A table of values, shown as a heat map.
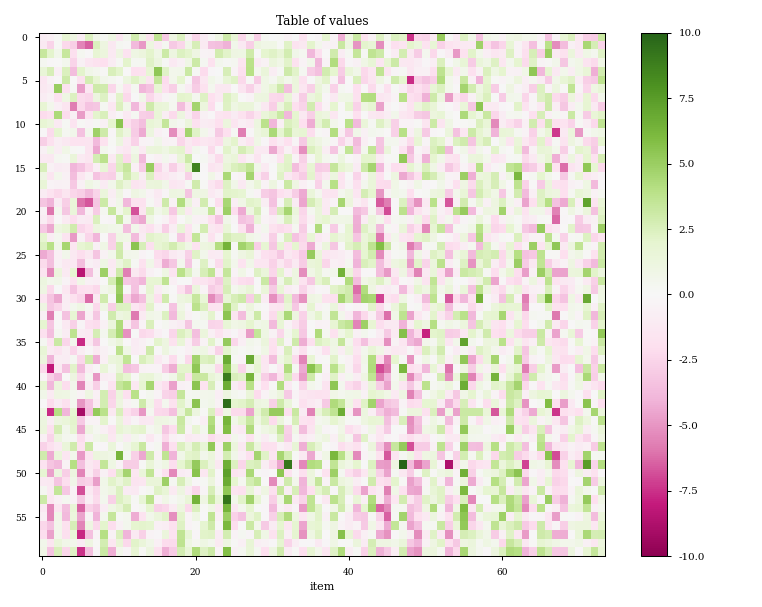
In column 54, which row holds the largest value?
20
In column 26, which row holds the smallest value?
11
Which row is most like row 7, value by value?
14
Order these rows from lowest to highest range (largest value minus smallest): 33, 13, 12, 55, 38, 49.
12, 13, 33, 55, 38, 49
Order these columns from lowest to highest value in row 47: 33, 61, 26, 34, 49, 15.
34, 49, 26, 15, 33, 61
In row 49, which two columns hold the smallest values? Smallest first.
53, 63
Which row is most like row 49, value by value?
38
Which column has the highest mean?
24
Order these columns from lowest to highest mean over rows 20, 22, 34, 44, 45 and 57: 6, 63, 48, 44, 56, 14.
48, 63, 44, 6, 14, 56
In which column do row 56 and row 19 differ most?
6
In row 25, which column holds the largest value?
35
